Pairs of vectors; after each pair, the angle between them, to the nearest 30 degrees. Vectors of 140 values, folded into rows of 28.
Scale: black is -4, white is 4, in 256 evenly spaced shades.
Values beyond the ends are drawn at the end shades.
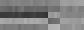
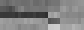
30 degrees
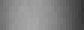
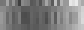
150 degrees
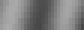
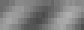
30 degrees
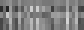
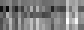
30 degrees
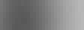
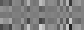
90 degrees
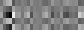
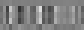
90 degrees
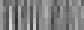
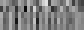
60 degrees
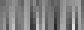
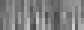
30 degrees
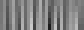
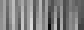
30 degrees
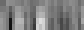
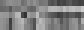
60 degrees
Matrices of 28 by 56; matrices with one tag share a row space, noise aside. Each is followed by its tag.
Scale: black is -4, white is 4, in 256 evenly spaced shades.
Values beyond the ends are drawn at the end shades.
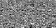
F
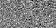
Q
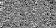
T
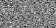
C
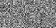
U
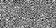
U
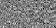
Q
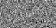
Q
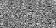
F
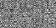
C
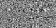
Q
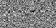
U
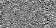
T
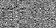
C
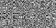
U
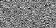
T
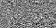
Q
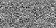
C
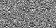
U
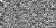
T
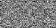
T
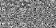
C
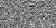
F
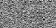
F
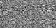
F
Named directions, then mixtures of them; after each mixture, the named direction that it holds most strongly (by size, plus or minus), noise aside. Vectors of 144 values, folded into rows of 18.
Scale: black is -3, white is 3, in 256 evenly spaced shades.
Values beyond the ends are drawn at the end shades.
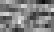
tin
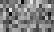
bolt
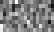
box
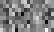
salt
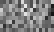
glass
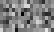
salt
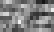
tin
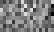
glass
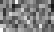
box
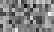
glass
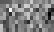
bolt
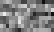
tin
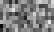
box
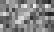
tin
